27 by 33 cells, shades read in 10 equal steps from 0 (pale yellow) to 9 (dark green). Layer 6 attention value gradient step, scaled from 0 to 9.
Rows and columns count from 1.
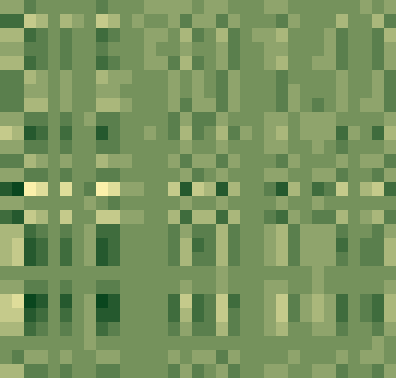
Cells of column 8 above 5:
1
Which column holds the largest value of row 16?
2
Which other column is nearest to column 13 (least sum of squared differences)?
14
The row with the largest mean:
22
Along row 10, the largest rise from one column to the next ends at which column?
3
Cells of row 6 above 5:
5
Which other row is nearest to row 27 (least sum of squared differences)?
13
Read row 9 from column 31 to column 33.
5 5 4
